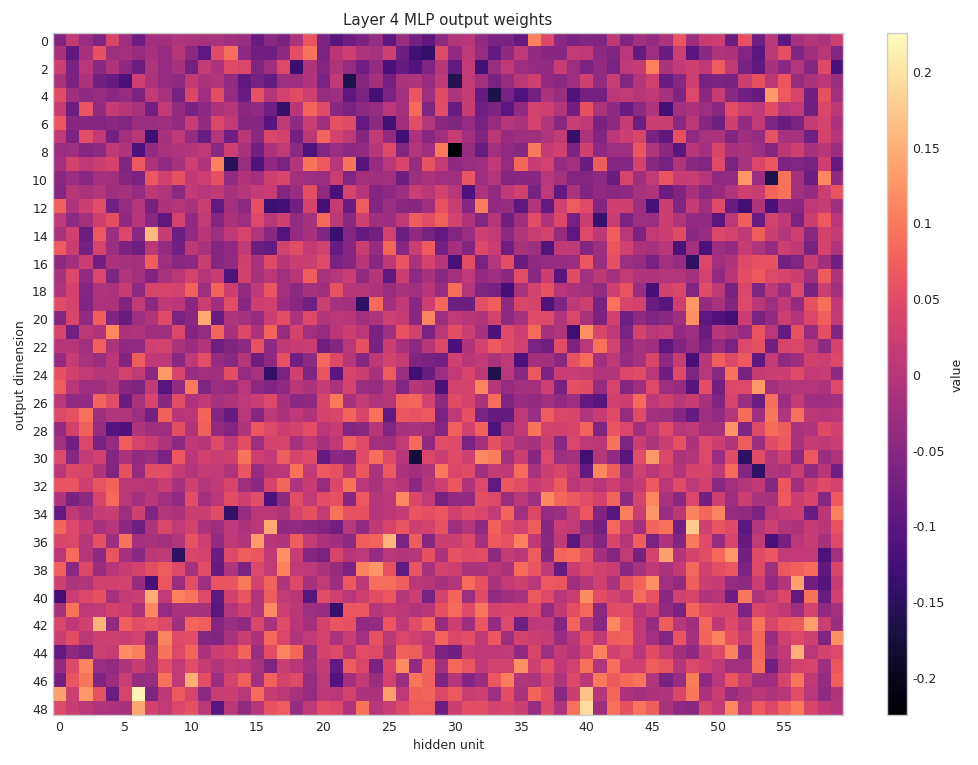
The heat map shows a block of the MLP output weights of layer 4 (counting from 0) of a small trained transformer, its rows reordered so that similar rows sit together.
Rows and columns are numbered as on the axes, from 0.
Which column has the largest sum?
42
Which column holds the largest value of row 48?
40
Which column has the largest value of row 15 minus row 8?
30
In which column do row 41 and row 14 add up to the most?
7
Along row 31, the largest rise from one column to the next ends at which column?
41
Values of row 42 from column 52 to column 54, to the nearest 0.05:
0 0.1 0.05
